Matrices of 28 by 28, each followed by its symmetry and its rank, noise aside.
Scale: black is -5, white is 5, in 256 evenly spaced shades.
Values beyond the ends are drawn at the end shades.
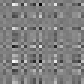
no symmetry, rank one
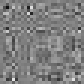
no symmetry, rank three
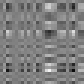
no symmetry, rank one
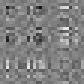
symmetric, rank two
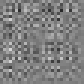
antisymmetric, rank two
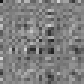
symmetric, rank three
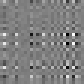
no symmetry, rank one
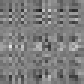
no symmetry, rank two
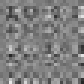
no symmetry, rank two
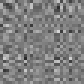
no symmetry, rank two
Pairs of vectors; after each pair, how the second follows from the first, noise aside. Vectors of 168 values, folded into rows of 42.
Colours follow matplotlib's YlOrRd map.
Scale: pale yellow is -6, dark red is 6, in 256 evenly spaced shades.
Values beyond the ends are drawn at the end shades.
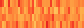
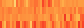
wrapped around, negated, partly zeroed.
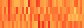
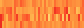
wrapped around, negated, partly zeroed.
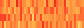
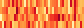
wrapped around, scaled up.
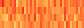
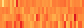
negated, partly zeroed.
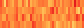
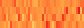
negated, partly zeroed.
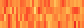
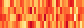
wrapped around, scaled up.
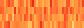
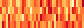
wrapped around, scaled up.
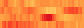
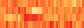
reversed, negated.
